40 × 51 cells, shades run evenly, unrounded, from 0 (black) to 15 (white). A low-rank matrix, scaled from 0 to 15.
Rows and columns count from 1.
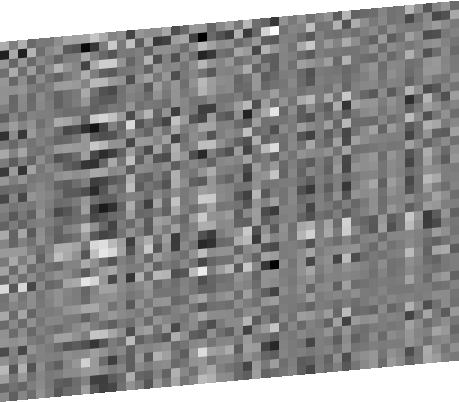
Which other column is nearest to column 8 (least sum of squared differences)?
37
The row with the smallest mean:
11
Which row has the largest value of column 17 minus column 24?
25
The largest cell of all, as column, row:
31, 2
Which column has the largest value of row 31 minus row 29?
23
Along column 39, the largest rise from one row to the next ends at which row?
24
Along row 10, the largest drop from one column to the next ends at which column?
29
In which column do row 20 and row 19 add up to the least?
12
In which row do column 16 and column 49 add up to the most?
28
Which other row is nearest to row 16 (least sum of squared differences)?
36
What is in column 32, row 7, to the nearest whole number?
7
